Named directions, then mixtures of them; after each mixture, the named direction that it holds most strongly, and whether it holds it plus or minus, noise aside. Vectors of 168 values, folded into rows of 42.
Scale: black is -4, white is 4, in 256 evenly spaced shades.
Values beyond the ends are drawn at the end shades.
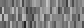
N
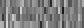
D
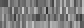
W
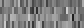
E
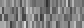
N, minus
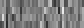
D, minus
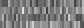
W, plus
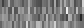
W, plus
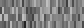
N, plus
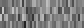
N, plus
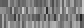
W, plus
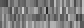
W, plus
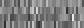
E, minus
